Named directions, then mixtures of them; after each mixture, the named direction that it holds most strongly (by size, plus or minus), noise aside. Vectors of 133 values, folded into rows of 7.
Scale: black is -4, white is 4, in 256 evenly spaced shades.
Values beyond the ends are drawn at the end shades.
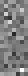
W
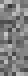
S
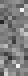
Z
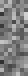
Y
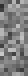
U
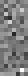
W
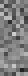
W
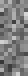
Y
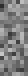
U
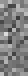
S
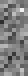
W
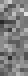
S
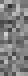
S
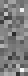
W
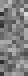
Y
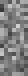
U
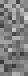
Y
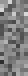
Y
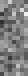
Y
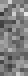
Y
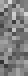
Y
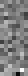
Y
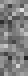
Z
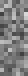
Y
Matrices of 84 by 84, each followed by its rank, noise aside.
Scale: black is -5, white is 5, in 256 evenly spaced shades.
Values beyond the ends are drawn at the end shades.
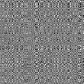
three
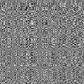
five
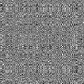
four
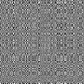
two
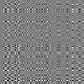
two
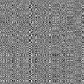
three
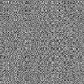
five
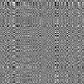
two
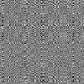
three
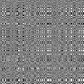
two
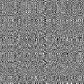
four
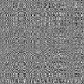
three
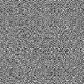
five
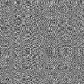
five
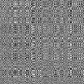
two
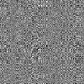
five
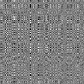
two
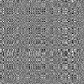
two
